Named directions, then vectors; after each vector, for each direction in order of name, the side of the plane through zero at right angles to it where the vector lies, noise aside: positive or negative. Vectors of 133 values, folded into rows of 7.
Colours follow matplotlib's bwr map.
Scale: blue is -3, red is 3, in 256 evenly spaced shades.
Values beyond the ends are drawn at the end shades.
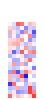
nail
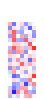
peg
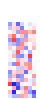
negative, positive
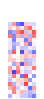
negative, negative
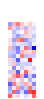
positive, negative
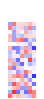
positive, negative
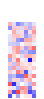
negative, positive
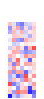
negative, positive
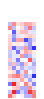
positive, negative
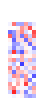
negative, negative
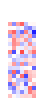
positive, positive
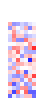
negative, positive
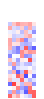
positive, negative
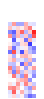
negative, negative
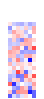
negative, positive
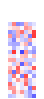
negative, negative
